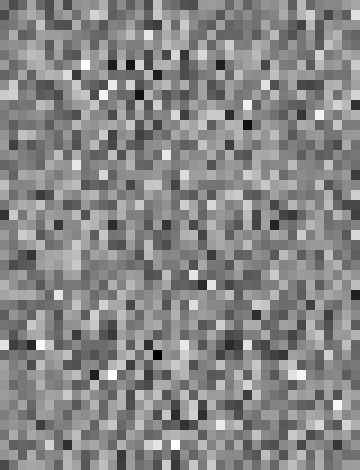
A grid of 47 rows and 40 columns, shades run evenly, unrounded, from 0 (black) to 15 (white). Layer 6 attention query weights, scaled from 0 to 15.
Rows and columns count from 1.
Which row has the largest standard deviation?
35
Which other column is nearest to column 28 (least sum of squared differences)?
5
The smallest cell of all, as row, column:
36, 18
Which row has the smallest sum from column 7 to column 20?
3
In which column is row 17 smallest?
24
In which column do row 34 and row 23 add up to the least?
13
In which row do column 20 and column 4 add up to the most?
6
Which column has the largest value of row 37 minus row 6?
21
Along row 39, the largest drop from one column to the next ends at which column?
12
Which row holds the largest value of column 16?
7
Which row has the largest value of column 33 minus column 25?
38
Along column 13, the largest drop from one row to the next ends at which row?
39
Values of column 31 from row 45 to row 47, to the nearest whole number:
5 8 6
